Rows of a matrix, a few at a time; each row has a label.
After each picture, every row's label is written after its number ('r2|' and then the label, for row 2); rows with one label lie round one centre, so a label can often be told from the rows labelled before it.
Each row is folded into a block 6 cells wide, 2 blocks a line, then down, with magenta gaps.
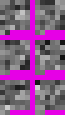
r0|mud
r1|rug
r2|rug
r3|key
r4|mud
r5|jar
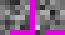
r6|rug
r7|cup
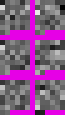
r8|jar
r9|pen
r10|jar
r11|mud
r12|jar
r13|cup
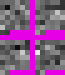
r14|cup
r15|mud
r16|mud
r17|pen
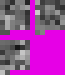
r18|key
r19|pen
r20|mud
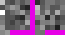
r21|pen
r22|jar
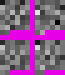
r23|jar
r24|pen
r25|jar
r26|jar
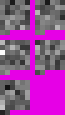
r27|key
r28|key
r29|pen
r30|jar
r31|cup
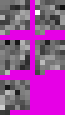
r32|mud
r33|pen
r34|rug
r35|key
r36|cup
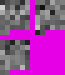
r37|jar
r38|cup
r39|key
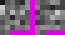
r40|jar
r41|mud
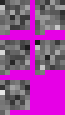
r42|jar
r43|key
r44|pen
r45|jar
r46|pen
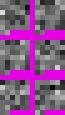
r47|pen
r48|rug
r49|rug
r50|key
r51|jar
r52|mud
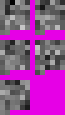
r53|key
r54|key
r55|key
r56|jar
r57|rug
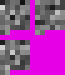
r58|jar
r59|mud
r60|jar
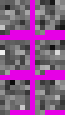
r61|cup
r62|rug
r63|pen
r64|mud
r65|key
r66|rug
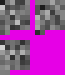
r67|jar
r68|cup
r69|jar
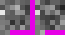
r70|pen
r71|pen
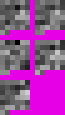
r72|mud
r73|mud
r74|rug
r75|mud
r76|mud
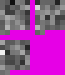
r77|key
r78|jar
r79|pen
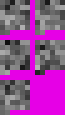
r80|key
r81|key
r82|rug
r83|cup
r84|key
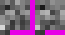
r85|cup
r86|cup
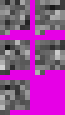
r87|rug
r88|mud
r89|cup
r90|mud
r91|cup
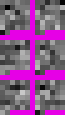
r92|cup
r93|key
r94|mud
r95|cup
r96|mud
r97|cup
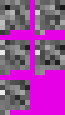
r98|cup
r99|pen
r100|pen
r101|pen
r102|pen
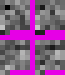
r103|cup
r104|cup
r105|mud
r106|mud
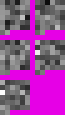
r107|rug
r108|key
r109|rug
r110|pen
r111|pen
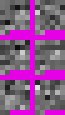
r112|mud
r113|pen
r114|mud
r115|mud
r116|key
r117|jar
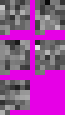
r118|jar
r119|key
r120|rug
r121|jar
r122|mud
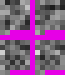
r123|rug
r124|mud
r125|pen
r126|pen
